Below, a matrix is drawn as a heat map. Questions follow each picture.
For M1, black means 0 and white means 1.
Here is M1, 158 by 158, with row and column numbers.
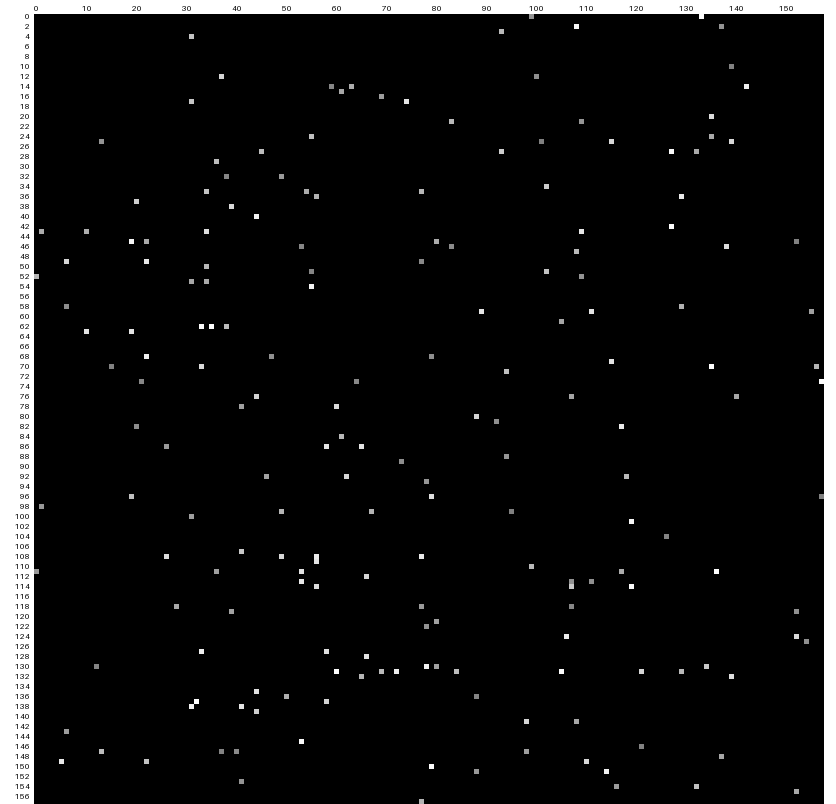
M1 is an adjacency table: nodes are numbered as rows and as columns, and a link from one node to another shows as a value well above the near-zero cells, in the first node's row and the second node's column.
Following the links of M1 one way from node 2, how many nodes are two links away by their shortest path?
6
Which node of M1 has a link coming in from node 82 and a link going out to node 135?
node 20
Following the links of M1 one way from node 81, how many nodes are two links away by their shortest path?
3
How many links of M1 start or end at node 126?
1
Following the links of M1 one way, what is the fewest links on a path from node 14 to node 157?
4
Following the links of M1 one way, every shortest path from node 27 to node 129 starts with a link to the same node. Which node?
node 127
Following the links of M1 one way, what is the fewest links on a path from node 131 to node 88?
3
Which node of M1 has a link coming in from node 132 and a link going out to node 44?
node 139
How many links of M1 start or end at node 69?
3
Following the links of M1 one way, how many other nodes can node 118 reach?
4
